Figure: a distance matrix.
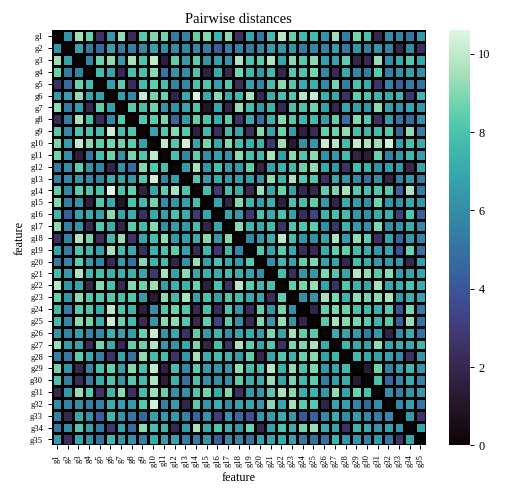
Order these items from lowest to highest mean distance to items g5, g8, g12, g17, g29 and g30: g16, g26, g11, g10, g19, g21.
g11, g26, g16, g19, g21, g10
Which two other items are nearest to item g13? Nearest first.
g32, g26
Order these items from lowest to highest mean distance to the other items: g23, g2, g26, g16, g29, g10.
g2, g16, g26, g29, g23, g10
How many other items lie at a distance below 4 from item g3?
3
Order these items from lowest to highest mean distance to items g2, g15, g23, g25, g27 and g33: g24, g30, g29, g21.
g24, g21, g30, g29
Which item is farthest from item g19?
g6
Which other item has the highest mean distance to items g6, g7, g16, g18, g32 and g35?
g10
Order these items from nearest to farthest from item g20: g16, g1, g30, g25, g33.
g1, g33, g30, g16, g25
